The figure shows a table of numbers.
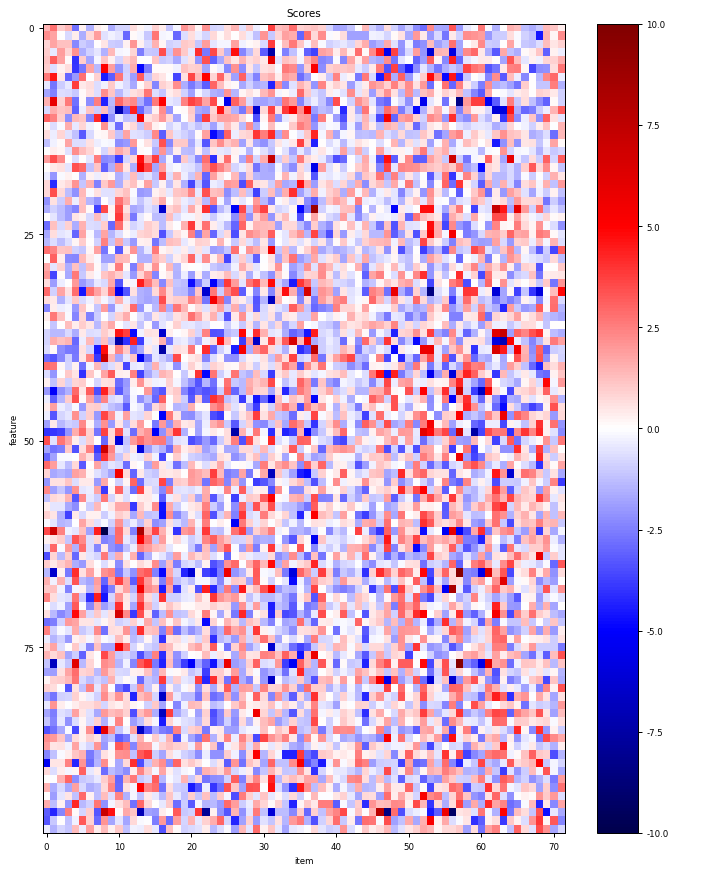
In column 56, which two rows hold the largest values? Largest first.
68, 16
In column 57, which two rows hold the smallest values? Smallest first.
9, 61
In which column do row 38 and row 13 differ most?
29
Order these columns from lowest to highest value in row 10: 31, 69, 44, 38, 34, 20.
38, 69, 20, 44, 31, 34
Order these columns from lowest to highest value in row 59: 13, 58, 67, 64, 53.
64, 58, 67, 13, 53
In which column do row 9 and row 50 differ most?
10
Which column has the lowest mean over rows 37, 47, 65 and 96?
16
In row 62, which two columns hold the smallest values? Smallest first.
37, 60
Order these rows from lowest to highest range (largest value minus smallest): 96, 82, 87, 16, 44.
82, 87, 96, 16, 44
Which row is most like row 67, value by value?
87
